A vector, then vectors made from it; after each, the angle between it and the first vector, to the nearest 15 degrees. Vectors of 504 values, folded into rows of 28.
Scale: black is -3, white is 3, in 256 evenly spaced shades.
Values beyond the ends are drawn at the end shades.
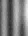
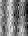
150 degrees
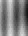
165 degrees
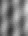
30 degrees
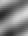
75 degrees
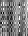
60 degrees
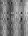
30 degrees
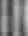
15 degrees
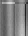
120 degrees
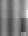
30 degrees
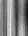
165 degrees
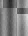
45 degrees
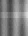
15 degrees
